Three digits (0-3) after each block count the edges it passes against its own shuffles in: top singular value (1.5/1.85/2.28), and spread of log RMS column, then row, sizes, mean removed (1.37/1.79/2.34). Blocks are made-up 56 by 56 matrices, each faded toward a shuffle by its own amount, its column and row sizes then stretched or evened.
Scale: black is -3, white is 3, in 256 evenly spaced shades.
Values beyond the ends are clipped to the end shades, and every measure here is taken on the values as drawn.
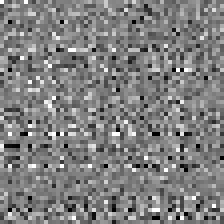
2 1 3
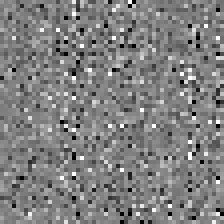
0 2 0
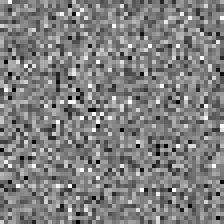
0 1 0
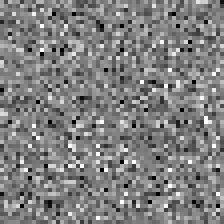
0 0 2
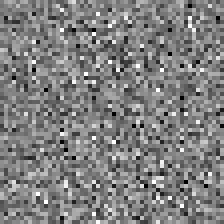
0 2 1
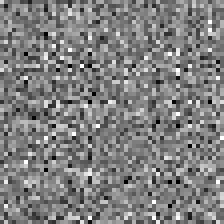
2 2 1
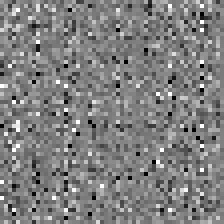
1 3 1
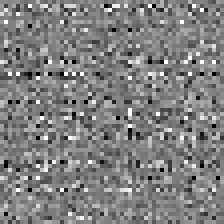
1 2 3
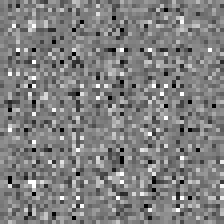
0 3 2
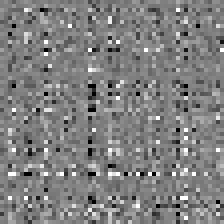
2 3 3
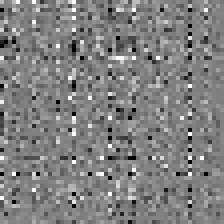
1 3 2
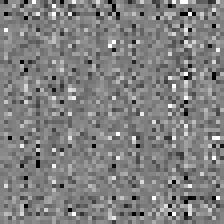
0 3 2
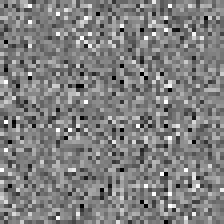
0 2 1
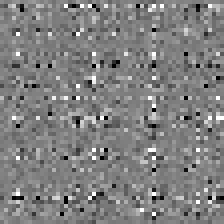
1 2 3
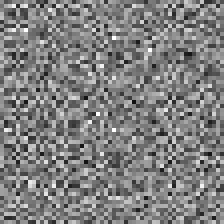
3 1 1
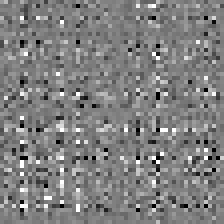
2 3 3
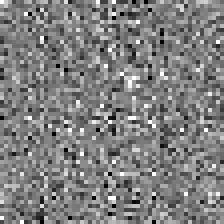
1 2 1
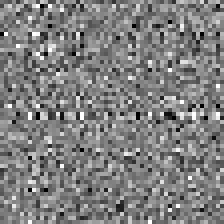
2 2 2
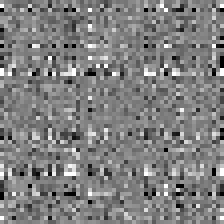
3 3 3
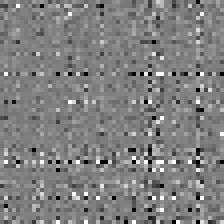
2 3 3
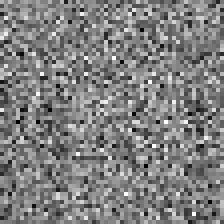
1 0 1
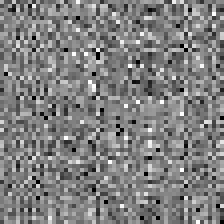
3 1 0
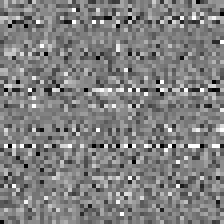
2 0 3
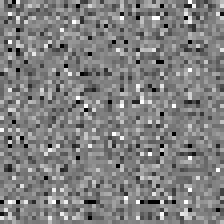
2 2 2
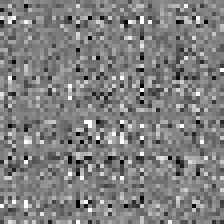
0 3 3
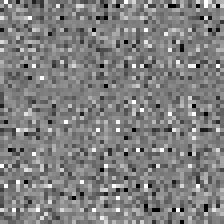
0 2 3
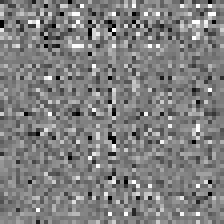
0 3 3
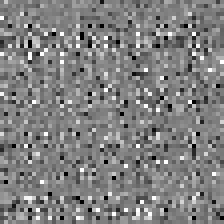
2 1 3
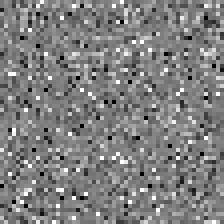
1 0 0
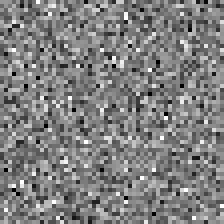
0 0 0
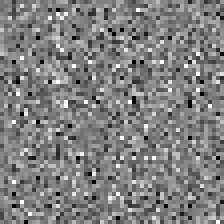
0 1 1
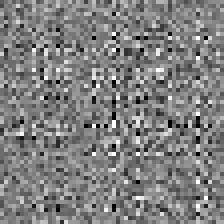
3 3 2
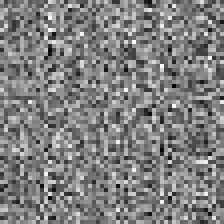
2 3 0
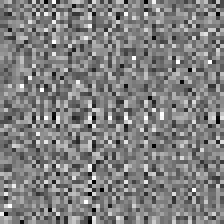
3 3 1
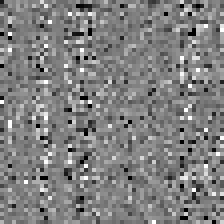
1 3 0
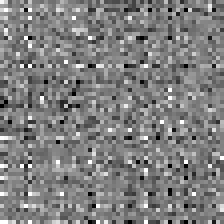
2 2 3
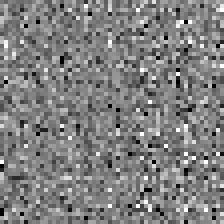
0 3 1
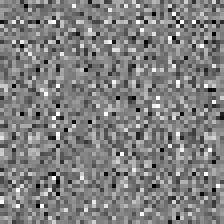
2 2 1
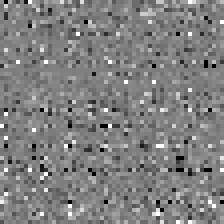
0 2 3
